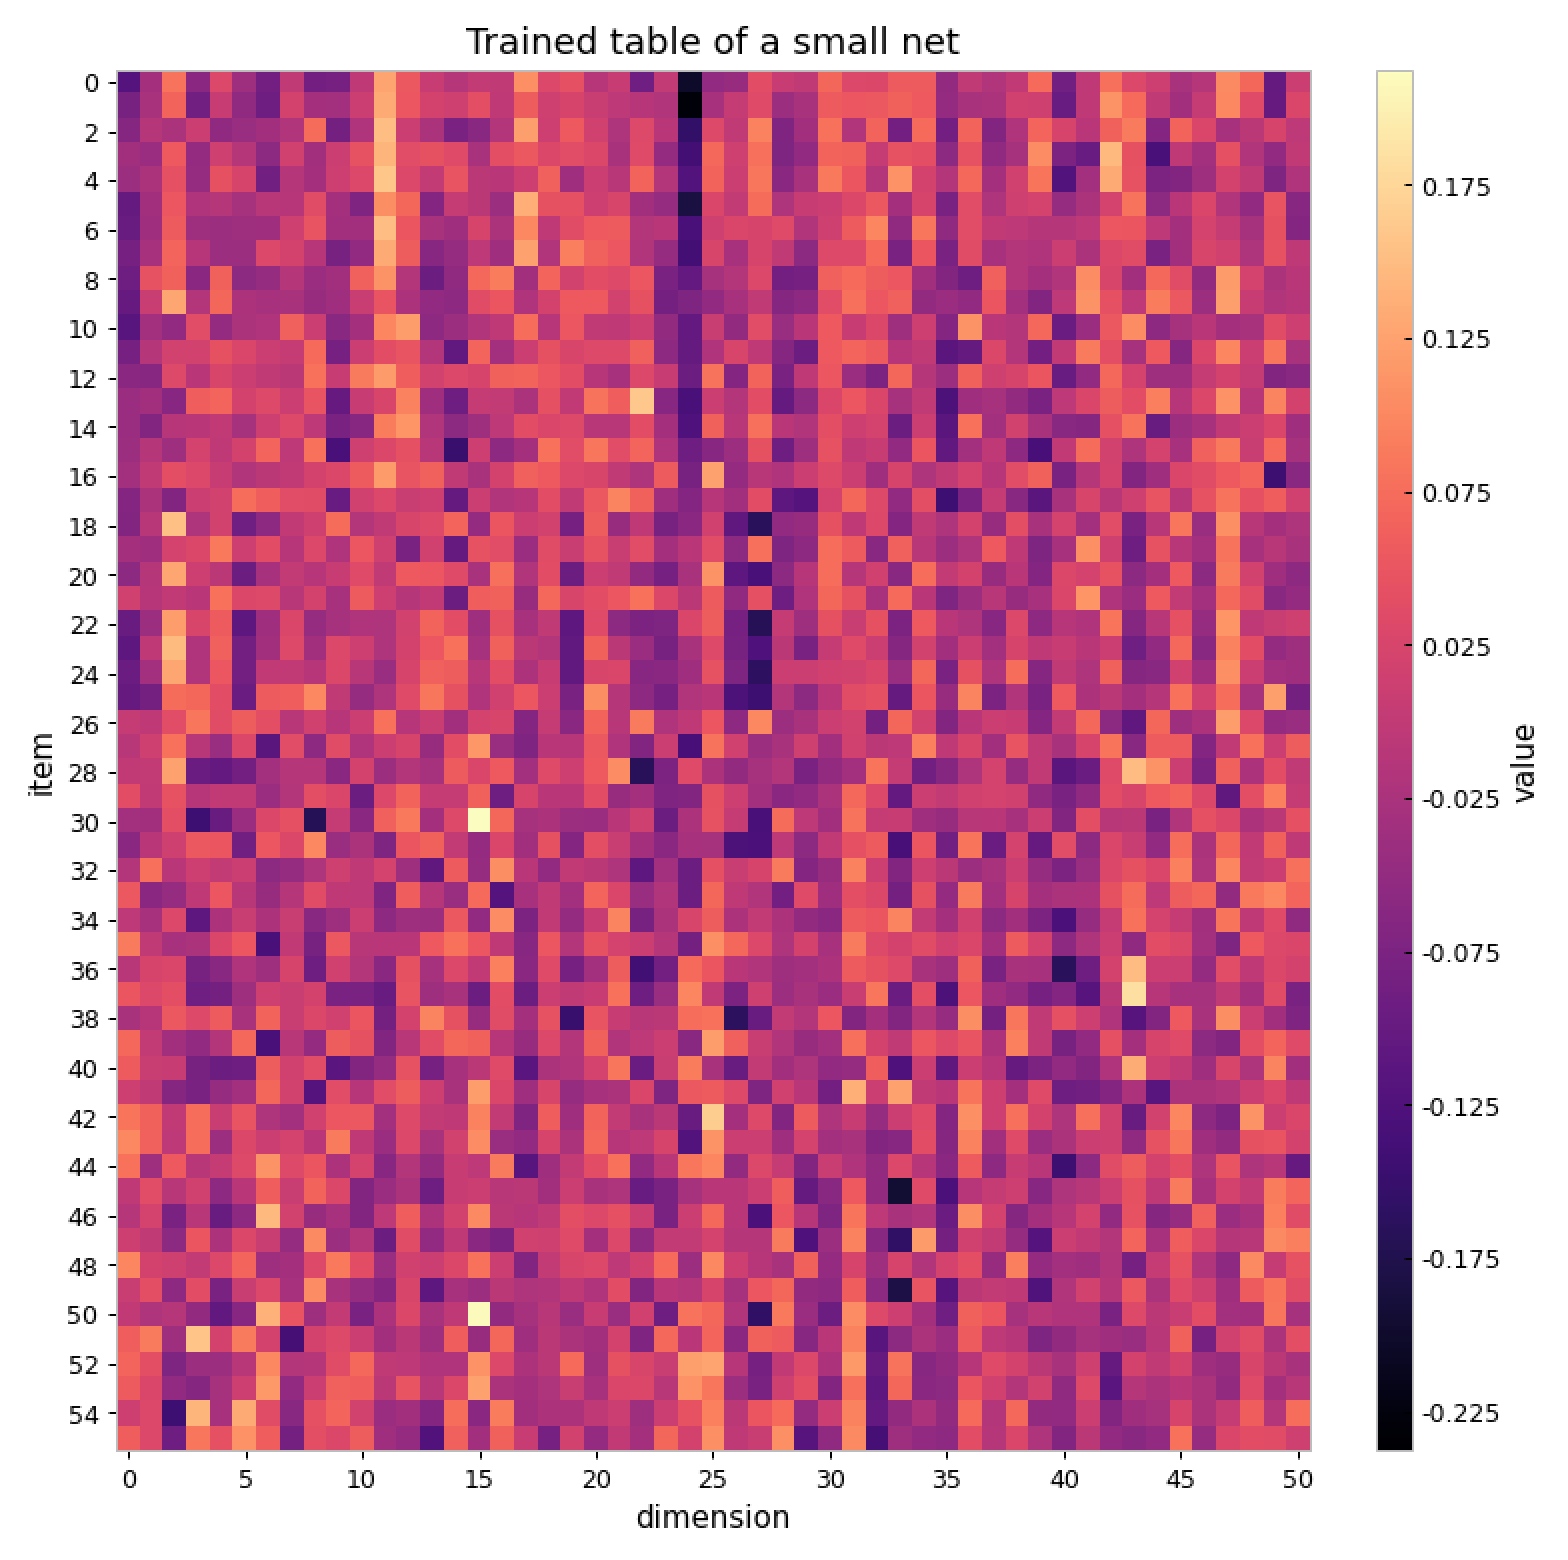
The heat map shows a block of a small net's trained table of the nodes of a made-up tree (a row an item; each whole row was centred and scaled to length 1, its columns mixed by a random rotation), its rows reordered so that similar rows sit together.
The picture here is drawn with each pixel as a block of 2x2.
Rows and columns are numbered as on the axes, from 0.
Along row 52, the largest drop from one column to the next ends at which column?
32
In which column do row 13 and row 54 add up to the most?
3
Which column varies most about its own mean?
24
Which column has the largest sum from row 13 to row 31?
47
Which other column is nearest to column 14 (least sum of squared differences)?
9
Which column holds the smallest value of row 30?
8
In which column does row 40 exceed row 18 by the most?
43
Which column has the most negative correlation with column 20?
28
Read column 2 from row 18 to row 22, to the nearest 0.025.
0.15 0.025 0.125 0 0.125
